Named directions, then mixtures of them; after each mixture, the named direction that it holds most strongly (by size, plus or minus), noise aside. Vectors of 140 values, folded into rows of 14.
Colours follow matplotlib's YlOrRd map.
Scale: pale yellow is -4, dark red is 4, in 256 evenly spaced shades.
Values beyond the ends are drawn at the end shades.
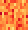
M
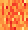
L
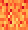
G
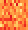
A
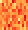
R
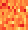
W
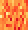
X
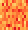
R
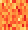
R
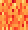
R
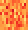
M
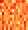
R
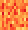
W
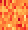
R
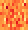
L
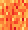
L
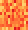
X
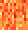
M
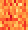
A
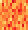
R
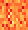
G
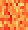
A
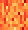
L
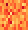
G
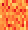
R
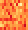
A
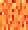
R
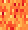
M
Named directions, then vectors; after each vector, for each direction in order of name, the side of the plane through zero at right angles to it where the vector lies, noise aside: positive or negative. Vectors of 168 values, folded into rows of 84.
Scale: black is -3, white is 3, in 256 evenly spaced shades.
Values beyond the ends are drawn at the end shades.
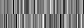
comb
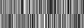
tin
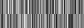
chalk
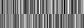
positive, positive, negative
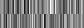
negative, positive, negative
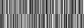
positive, negative, negative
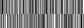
positive, negative, negative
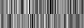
positive, negative, positive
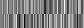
negative, negative, positive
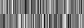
positive, positive, negative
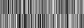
negative, negative, negative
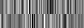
positive, negative, positive
